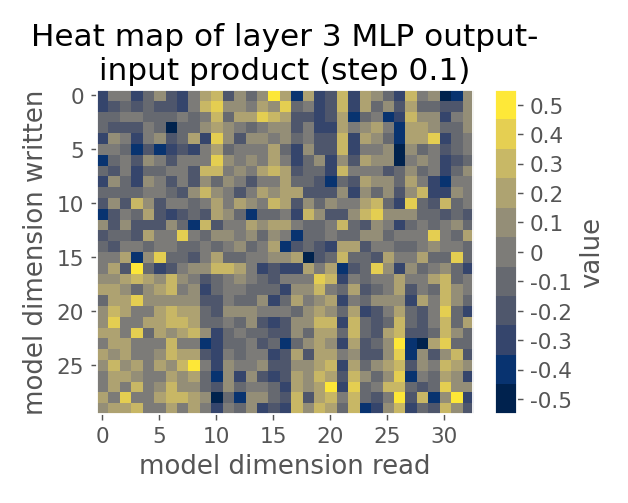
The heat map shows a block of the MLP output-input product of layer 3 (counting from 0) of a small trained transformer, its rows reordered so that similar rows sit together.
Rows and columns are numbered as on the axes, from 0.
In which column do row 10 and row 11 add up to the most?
24
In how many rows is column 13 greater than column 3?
16
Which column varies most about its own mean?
26
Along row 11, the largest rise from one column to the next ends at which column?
18
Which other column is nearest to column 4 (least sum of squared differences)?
11
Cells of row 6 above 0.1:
3
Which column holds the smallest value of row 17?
21
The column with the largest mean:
1
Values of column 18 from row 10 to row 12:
0.1 0.3 -0.1
